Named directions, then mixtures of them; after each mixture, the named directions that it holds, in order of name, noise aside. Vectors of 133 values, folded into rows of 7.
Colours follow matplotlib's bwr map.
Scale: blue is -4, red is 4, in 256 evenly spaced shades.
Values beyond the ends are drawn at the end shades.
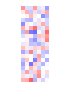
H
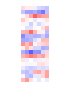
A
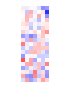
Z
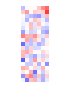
A, Z.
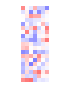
A, H.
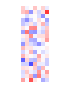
H, Z.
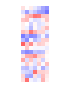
A, Z.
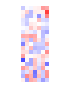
Z.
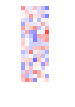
H, Z.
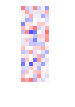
H.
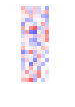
H.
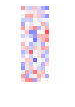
H, Z.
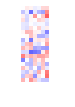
A, Z.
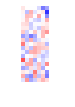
Z.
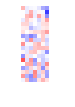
Z.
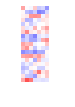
A, H.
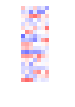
A, H.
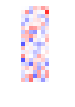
H, Z.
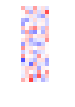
H, Z.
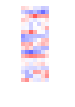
A.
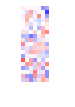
Z.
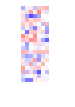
A, H.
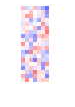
H, Z.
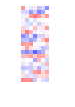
A, H.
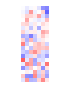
Z.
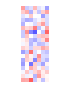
H.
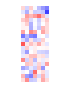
A, Z.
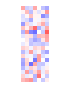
H.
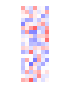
H.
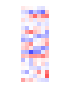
A, Z.
